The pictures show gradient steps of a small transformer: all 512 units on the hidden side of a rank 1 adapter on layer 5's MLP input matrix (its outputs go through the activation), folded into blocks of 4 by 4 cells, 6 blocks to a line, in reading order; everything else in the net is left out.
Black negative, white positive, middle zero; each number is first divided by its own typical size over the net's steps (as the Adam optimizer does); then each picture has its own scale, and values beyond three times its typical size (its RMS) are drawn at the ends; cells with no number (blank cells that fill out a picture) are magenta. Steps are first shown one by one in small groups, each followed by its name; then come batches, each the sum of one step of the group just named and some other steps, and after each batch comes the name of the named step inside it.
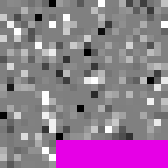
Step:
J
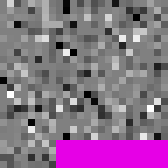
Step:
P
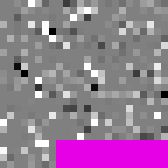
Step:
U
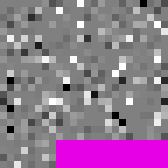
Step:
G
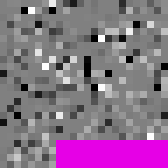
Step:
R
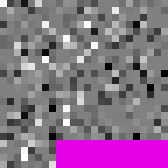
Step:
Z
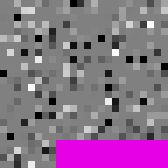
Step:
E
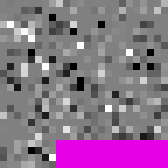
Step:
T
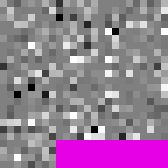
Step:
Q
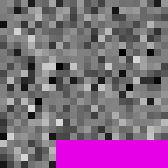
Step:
R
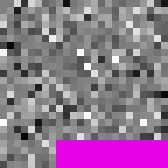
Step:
U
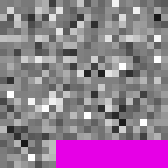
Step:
G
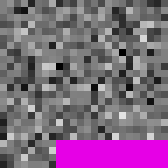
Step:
R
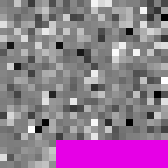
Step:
J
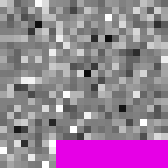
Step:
R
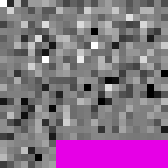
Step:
Z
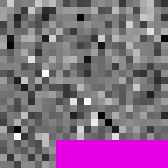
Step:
R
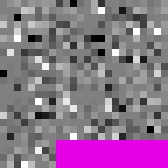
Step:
E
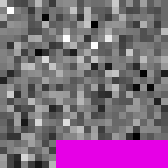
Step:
Z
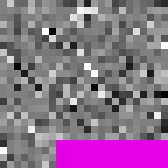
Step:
U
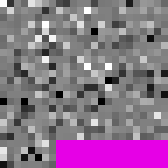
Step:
U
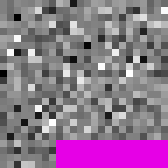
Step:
E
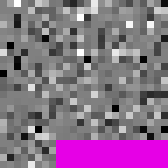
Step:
E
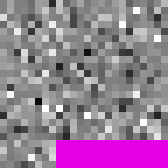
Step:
J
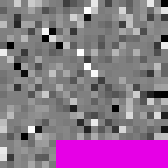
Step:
U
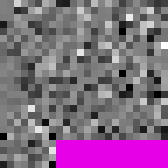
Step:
R
